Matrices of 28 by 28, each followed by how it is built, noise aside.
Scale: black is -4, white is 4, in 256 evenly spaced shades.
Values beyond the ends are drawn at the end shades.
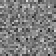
low rank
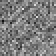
Hankel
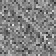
Toeplitz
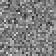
noise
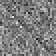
Toeplitz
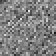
Hankel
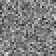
noise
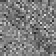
Toeplitz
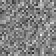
Hankel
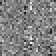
uneven columns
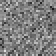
Hankel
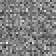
blocks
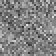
Toeplitz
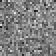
noise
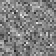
Toeplitz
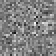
low rank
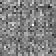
blocks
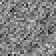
Hankel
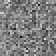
blocks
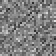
Hankel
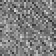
Toeplitz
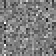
uneven columns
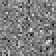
uneven columns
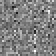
uneven columns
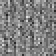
blocks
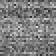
blocks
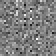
uneven columns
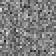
noise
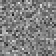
noise
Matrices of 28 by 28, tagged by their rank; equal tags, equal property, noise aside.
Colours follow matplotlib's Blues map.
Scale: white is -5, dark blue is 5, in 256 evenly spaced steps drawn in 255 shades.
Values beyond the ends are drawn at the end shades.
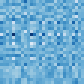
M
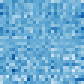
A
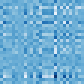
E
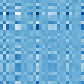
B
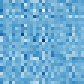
M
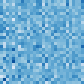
A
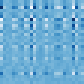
B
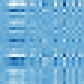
B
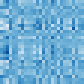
E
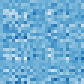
M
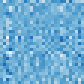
A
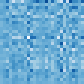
M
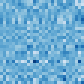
M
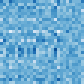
A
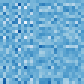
M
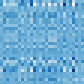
E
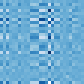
B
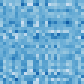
M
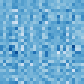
M
